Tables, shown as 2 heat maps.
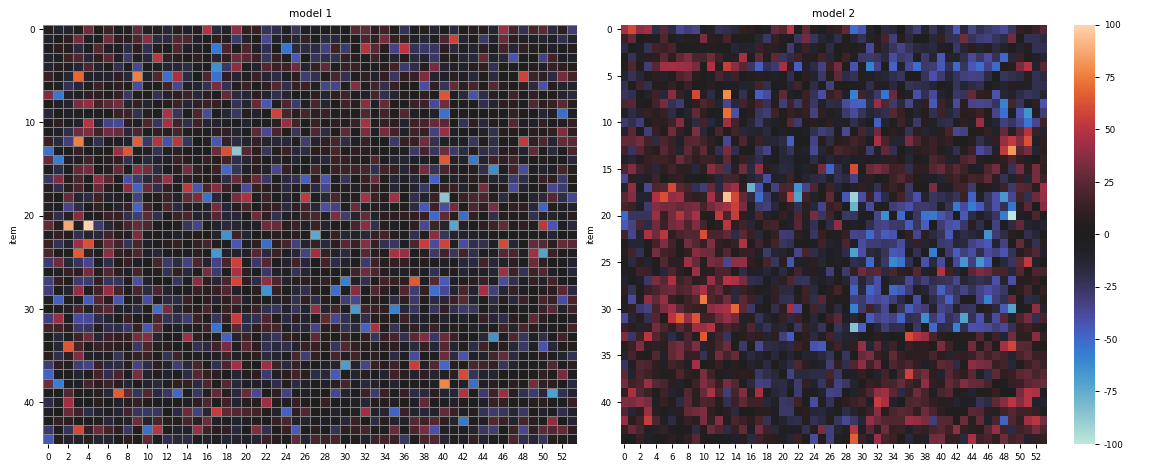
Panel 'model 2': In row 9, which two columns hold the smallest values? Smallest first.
51, 48
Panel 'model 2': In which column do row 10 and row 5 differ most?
45
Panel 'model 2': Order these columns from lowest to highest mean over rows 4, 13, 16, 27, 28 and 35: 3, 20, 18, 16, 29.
29, 18, 16, 3, 20
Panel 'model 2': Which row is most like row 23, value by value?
3
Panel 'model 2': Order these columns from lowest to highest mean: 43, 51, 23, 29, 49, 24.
29, 24, 43, 49, 23, 51
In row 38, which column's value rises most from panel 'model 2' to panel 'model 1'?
40
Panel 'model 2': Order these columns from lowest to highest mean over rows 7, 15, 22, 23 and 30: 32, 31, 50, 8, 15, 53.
32, 31, 53, 50, 8, 15
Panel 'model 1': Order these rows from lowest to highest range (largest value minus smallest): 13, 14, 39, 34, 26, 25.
26, 25, 34, 14, 39, 13
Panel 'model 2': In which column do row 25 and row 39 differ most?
34
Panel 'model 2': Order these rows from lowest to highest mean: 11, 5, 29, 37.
5, 29, 11, 37
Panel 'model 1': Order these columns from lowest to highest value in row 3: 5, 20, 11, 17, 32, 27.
27, 17, 32, 5, 20, 11
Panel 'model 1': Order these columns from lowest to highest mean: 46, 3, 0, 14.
0, 14, 46, 3
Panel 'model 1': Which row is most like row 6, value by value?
19
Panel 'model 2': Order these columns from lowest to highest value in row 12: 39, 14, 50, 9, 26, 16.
26, 16, 14, 39, 9, 50
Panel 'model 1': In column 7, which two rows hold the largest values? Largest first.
39, 13
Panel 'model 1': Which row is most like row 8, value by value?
11
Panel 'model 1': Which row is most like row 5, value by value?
12
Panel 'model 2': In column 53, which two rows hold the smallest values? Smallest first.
8, 9
